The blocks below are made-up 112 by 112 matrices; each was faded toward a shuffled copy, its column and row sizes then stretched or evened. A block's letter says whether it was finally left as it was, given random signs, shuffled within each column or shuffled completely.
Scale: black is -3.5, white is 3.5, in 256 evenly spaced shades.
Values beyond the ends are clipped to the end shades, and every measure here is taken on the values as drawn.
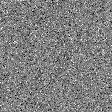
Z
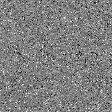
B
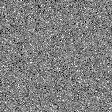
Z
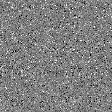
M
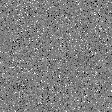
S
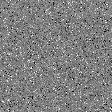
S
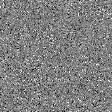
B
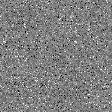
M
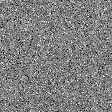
Z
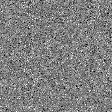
B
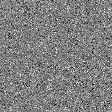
M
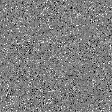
B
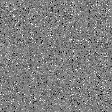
B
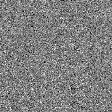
M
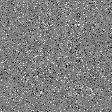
B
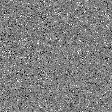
B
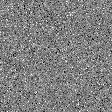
Z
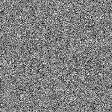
M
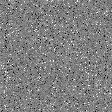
S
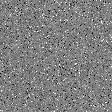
Z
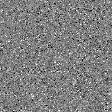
M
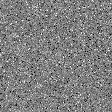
Z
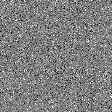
M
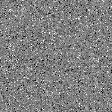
B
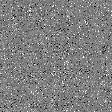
M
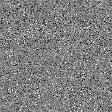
B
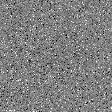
S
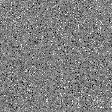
M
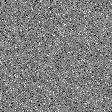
Z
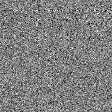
M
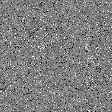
B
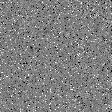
S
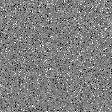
M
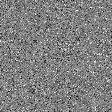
B
